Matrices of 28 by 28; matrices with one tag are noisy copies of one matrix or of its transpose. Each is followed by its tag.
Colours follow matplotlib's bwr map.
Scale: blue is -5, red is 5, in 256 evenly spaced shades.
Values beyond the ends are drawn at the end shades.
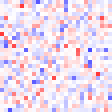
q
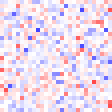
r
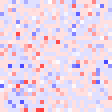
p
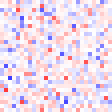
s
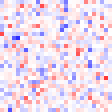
q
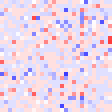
p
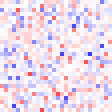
s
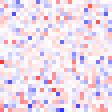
r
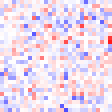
p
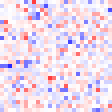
q
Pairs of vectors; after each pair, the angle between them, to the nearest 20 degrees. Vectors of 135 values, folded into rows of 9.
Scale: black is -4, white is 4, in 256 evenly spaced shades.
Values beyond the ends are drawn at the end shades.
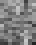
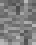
160 degrees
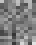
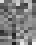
20 degrees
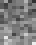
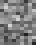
140 degrees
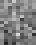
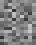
80 degrees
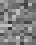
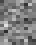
60 degrees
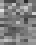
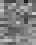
20 degrees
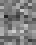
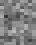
20 degrees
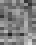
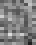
160 degrees
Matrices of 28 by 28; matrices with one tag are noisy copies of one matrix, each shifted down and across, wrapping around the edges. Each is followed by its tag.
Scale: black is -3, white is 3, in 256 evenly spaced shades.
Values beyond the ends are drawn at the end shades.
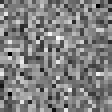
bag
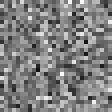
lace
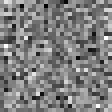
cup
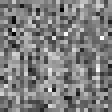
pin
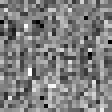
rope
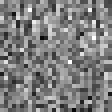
rope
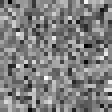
bag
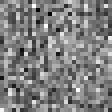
rope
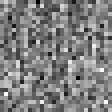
rope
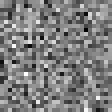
cup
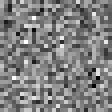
cup
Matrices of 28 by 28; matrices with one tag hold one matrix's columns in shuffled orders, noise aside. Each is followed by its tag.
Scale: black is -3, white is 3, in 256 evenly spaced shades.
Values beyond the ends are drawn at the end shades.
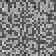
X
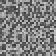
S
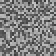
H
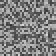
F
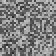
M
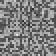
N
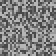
S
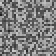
N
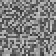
M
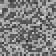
F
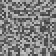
M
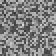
M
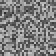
S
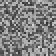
M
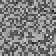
H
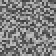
H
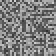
M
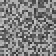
F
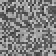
S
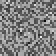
H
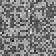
N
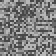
N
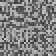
S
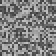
S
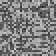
N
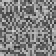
S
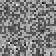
M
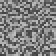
H
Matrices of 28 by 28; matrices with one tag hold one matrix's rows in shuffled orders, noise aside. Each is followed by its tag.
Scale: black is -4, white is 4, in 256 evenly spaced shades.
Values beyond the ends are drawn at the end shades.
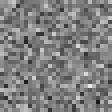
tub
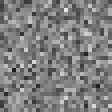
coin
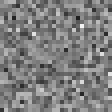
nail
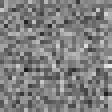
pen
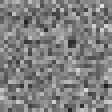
pen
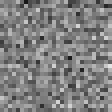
pen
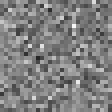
tub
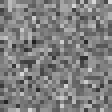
coin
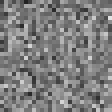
coin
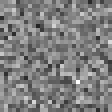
tub
